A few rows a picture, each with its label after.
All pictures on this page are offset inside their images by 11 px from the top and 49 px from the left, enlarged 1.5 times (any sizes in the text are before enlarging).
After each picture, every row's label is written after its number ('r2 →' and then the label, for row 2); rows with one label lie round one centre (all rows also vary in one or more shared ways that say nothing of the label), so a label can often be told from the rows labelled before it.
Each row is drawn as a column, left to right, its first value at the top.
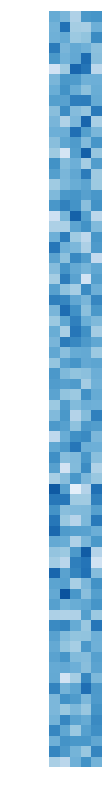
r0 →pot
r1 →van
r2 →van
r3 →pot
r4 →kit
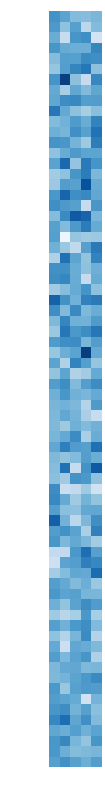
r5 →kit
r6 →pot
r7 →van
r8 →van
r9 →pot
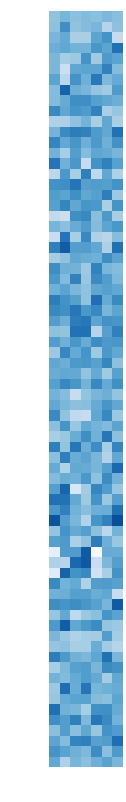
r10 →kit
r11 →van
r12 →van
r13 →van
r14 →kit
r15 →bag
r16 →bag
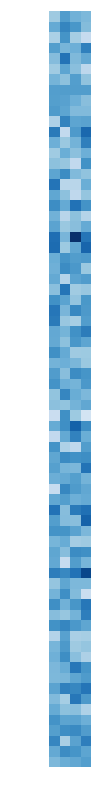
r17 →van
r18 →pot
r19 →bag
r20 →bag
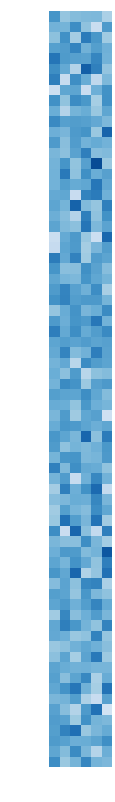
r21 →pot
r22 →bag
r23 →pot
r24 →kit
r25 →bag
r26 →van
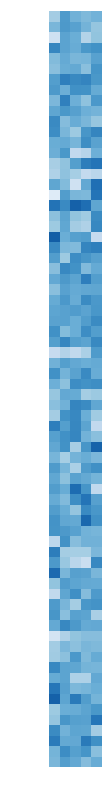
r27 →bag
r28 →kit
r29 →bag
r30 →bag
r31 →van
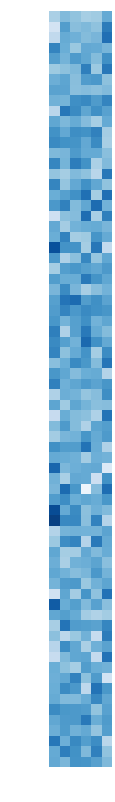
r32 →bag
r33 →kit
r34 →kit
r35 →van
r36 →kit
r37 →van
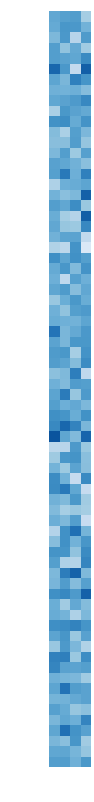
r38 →bag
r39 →pot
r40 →pot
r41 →van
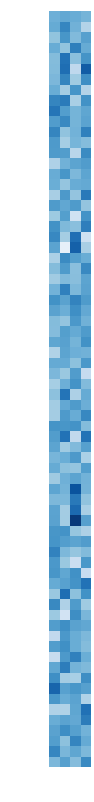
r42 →kit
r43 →pot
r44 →bag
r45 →kit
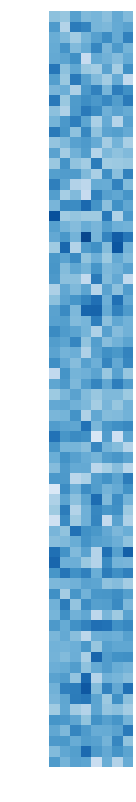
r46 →van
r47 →bag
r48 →pot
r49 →kit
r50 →van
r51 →van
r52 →van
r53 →van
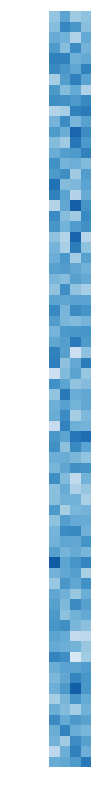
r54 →van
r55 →pot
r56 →kit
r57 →kit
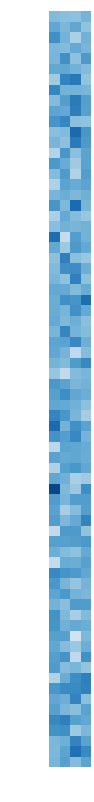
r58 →bag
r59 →pot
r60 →kit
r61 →kit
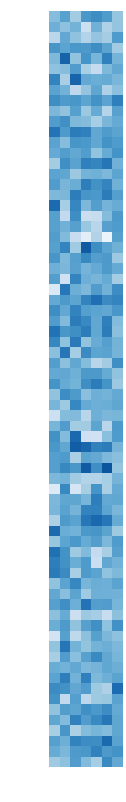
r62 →van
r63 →pot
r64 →kit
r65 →pot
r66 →pot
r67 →pot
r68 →kit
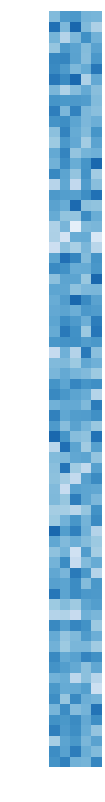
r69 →pot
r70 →pot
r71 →pot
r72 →van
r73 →bag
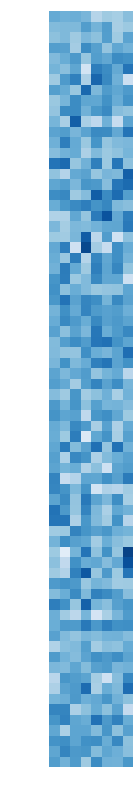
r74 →bag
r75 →kit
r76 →pot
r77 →van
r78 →van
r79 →van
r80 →van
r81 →van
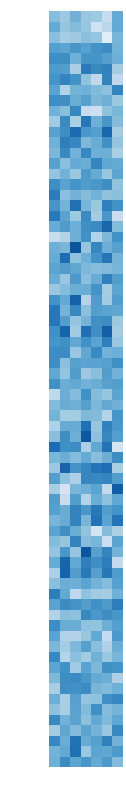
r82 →van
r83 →pot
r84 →kit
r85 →bag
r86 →bag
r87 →bag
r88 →bag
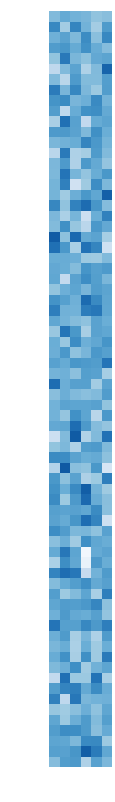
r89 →van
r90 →pot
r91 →bag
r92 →kit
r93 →kit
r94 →van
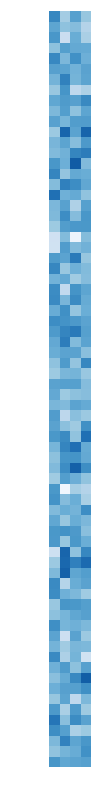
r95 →pot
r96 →van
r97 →pot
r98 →kit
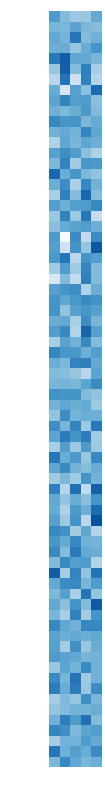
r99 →pot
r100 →pot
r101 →kit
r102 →van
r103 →bag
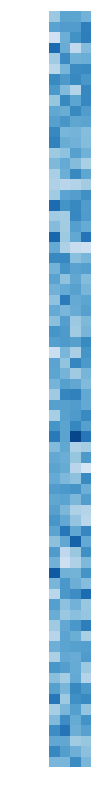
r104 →bag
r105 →pot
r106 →kit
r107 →van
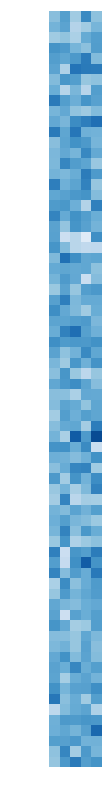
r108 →van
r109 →pot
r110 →bag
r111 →pot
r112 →bag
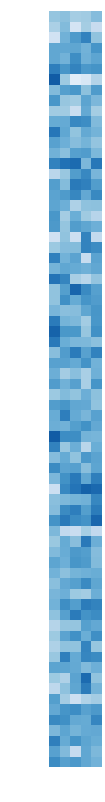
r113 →bag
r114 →bag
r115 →bag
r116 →kit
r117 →bag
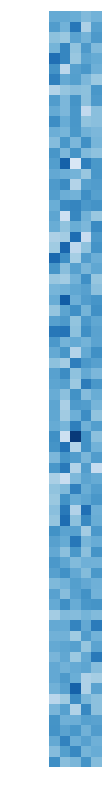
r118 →pot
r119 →pot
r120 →kit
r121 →bag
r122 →van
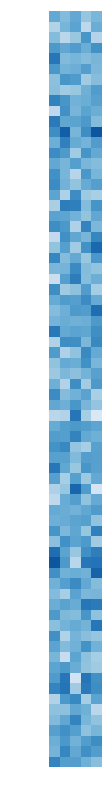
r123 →pot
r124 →kit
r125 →bag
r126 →kit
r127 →van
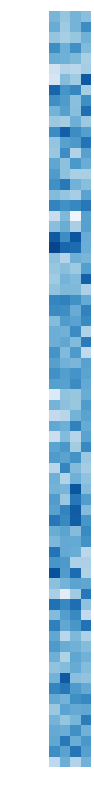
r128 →van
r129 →kit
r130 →bag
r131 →kit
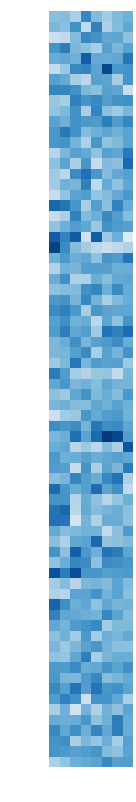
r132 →bag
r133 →bag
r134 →van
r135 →pot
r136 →kit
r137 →bag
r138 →bag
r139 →pot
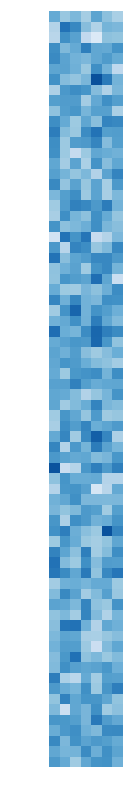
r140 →pot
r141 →van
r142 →van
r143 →bag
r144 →bag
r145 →pot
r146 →pot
